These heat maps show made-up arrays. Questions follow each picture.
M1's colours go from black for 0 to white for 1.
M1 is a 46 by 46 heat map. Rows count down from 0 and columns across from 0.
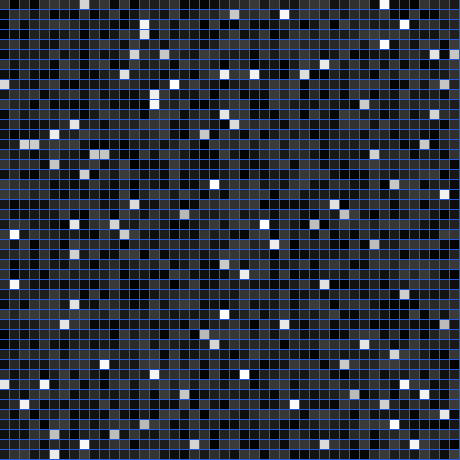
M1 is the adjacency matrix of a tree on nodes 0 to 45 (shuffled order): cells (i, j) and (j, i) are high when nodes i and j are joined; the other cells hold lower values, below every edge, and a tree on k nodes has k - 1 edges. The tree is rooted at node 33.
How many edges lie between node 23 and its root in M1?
9
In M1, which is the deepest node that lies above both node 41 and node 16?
5
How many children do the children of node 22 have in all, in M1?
3
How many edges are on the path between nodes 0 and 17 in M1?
2
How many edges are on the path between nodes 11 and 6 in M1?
8
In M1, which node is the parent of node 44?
32
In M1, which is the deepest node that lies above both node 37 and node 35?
39
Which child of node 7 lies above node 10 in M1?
12
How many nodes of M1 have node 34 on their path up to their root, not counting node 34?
7
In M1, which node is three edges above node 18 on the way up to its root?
14
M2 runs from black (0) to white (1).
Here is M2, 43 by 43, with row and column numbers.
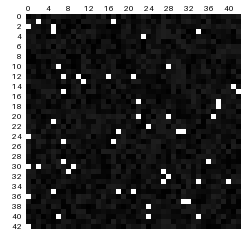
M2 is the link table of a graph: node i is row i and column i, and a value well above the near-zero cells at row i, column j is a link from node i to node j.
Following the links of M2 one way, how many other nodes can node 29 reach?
3
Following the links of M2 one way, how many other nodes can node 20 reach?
9
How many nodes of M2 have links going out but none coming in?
12
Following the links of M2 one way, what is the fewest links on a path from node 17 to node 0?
3
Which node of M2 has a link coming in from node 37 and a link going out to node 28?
node 32
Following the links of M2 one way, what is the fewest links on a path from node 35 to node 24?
3
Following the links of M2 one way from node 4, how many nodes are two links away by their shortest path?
3
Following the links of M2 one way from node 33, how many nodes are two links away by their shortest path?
2
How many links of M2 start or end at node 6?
2
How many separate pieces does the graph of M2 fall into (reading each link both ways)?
6
